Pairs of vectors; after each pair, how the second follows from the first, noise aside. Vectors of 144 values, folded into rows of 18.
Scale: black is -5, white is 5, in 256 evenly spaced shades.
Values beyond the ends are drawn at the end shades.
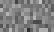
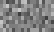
reversed, negated.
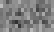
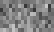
shuffled.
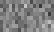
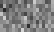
reversed, negated.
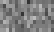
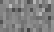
wrapped around, negated, partly zeroed.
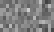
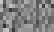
reversed, negated.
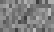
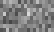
reversed, negated.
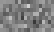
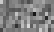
wrapped around, negated.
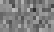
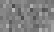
partly zeroed.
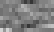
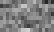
reversed, negated.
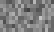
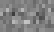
reversed, negated, partly zeroed.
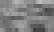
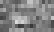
wrapped around, negated.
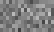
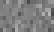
partly zeroed.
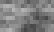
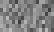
shuffled.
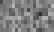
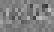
wrapped around, negated, partly zeroed.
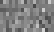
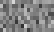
wrapped around, negated.
